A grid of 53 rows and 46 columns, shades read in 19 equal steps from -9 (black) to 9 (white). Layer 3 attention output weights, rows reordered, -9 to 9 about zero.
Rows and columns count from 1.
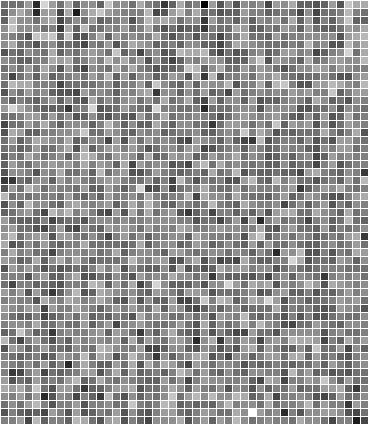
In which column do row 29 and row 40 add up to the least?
6
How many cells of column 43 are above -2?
35
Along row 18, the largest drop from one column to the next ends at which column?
34
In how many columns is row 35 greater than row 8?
9
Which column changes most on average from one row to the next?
24
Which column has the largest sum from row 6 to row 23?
44
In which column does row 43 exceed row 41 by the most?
37
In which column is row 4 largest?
2
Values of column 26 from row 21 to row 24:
4 -2 0 3
